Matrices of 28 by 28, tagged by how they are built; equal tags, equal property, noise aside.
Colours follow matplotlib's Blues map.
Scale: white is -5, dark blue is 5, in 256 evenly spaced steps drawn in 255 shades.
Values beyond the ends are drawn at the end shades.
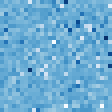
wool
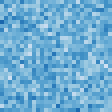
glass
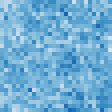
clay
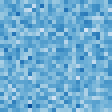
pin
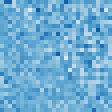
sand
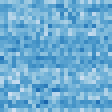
pin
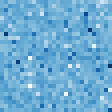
wool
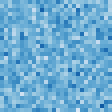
glass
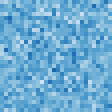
glass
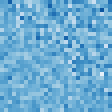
sand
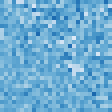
sand
